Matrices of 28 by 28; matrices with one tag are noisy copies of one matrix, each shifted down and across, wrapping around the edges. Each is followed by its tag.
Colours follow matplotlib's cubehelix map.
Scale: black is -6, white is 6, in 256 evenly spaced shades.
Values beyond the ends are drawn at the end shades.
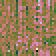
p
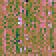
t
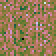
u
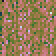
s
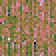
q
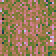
t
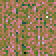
u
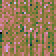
q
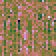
q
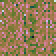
u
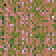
s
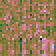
p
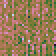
q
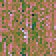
t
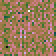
u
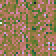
u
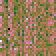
s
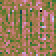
p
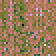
u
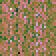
s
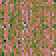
s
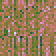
q
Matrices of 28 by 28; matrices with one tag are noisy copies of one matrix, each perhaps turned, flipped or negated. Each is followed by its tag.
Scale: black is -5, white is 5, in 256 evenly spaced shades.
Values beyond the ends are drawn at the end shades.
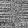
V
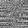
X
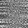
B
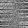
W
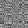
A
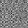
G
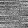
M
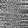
B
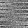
W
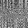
B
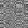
A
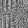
X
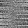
W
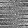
W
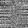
V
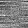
M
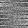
W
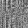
X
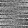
W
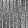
W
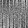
W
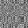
A
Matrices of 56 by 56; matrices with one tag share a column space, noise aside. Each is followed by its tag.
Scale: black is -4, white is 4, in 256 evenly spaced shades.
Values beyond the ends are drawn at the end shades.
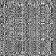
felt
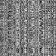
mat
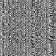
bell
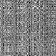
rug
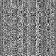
bell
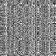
felt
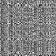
felt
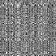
felt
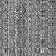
mat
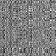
mat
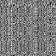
felt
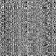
rug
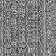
mat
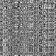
rug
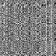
felt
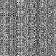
bell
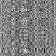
mat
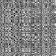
bell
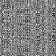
bell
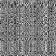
felt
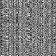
bell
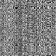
rug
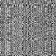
felt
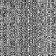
bell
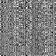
rug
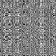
bell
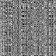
rug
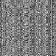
bell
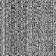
rug
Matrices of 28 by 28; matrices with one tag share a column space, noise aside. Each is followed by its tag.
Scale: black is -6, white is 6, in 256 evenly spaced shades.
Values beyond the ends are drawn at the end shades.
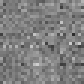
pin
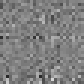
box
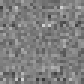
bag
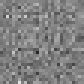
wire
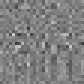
pin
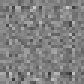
bag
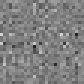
pin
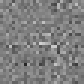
pin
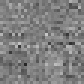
pin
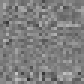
bag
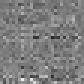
box
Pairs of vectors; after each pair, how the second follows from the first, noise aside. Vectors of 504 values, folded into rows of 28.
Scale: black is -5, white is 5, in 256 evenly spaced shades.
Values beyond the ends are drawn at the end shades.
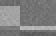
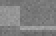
shrunk.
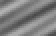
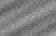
negated, shrunk.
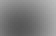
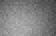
negated.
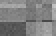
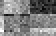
reversed, scaled up.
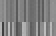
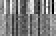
reversed, scaled up.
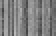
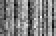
reversed, scaled up.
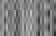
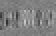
reversed, partly zeroed.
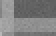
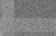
shrunk.
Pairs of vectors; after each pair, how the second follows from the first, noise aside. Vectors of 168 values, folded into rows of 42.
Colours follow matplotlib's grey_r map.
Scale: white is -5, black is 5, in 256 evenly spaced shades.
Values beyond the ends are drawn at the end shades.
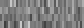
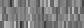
sign-scrambled.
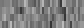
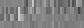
reversed, negated, partly zeroed.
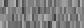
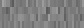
wrapped around, shrunk.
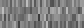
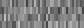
negated.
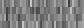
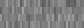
wrapped around, shrunk.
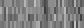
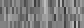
negated.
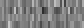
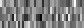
reversed, scaled up.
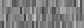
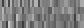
shuffled.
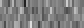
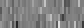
reversed, negated, partly zeroed.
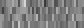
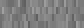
negated, shrunk.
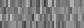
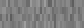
negated, shrunk.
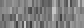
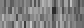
negated.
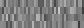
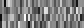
reversed, scaled up.
